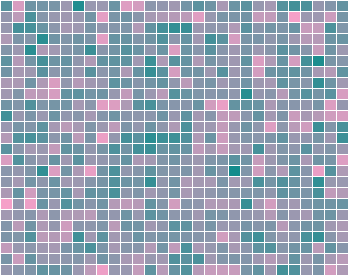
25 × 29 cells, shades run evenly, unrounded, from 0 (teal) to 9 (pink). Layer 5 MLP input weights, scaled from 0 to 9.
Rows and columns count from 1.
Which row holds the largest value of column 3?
19
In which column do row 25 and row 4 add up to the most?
9
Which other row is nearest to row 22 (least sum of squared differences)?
21
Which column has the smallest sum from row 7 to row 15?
13
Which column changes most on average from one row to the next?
27
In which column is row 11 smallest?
1
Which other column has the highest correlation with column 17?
25
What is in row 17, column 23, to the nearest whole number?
4
